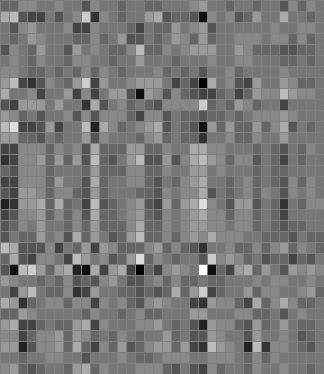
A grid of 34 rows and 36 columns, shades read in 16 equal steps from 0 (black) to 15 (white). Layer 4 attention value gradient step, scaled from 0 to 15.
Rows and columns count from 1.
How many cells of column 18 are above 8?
8
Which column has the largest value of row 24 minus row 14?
2
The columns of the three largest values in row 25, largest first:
23, 4, 3
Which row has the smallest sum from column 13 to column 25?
9
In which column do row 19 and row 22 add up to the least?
1
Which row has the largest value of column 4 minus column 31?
25
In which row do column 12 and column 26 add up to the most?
12
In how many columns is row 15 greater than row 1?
15
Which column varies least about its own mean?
36
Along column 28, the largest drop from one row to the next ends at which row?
28
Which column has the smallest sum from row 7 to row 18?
27
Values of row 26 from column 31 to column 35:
8 8 7 7 8
